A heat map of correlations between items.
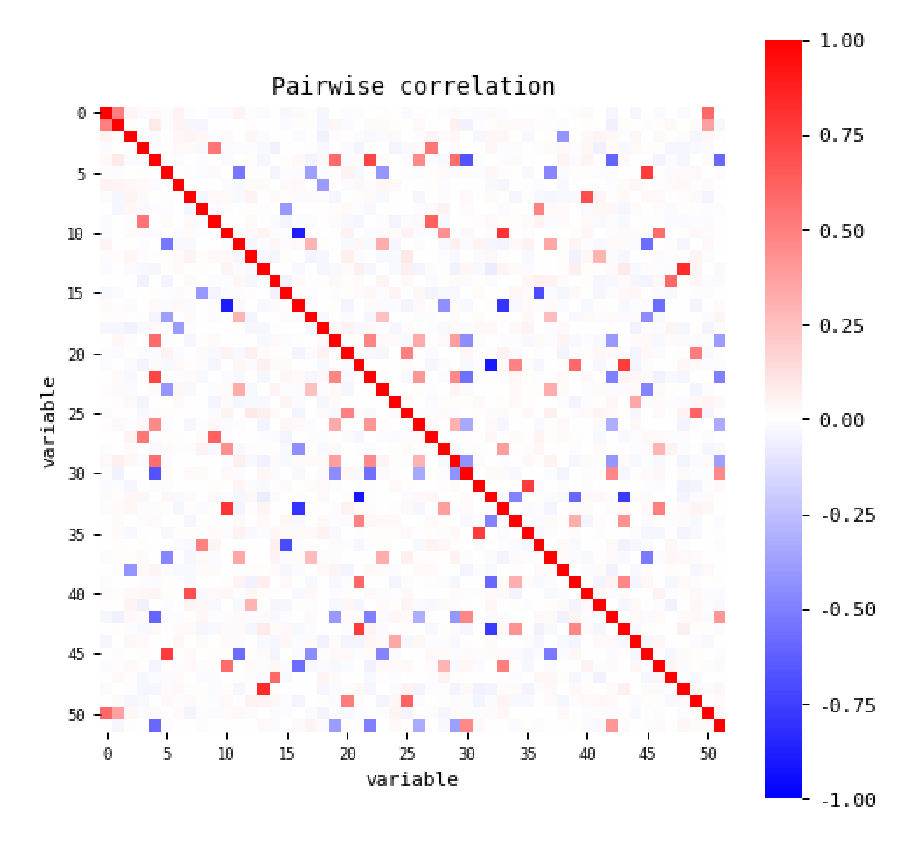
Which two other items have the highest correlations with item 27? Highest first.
9, 3
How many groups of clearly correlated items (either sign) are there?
16
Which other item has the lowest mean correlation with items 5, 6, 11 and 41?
18
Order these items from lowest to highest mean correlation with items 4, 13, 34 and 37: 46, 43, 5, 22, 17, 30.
30, 5, 46, 17, 43, 22
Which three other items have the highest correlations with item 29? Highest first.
4, 22, 19
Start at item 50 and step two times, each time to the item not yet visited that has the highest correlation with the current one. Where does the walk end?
1
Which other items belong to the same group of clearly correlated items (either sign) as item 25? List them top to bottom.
20, 49
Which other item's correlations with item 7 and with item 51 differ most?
40
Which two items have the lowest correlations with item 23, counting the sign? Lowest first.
45, 5
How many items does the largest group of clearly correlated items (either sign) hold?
8
